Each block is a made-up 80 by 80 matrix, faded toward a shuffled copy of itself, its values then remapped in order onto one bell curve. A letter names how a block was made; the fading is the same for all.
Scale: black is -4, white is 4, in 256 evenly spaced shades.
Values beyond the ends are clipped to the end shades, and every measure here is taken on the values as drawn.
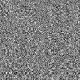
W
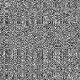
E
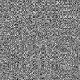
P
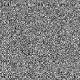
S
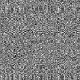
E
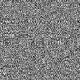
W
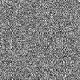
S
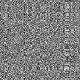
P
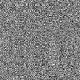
W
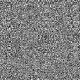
W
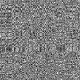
P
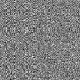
E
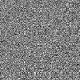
S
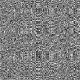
E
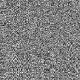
W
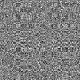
P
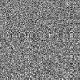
S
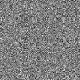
W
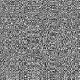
P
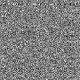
W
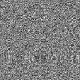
W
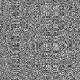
E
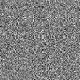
W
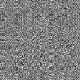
P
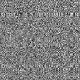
P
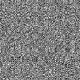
W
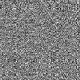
S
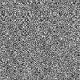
S
